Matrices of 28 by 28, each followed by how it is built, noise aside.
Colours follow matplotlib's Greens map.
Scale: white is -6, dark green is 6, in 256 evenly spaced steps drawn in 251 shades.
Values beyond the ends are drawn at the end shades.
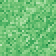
Hankel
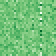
uneven columns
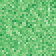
noise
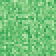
blocks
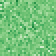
block diagonal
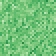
Hankel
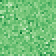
block diagonal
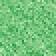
Toeplitz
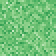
Toeplitz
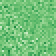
lower triangular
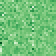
uneven columns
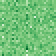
uneven columns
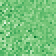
lower triangular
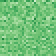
low rank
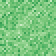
Hankel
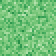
noise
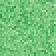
noise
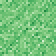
Hankel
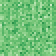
blocks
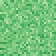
noise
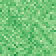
Toeplitz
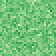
noise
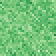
Toeplitz
